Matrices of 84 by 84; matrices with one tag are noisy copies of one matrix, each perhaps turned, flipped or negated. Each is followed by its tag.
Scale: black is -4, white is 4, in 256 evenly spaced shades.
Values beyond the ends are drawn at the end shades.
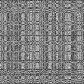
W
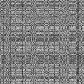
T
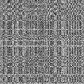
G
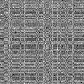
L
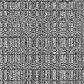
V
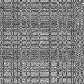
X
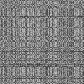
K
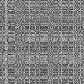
T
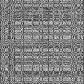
W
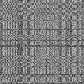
G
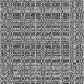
W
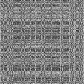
W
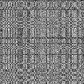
G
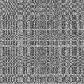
G
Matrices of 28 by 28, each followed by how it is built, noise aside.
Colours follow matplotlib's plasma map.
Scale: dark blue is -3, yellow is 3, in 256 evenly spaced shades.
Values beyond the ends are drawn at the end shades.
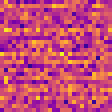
blocks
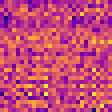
blocks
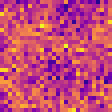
smooth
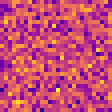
repeating rows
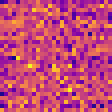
blocks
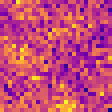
smooth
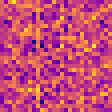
repeating rows
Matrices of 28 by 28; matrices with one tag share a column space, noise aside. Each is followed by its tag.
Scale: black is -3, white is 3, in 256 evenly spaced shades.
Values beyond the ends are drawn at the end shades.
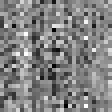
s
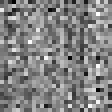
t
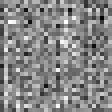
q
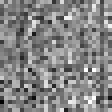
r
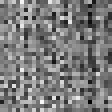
r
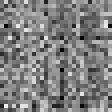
s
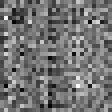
q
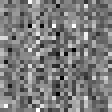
s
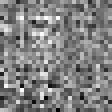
r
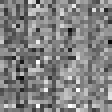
t
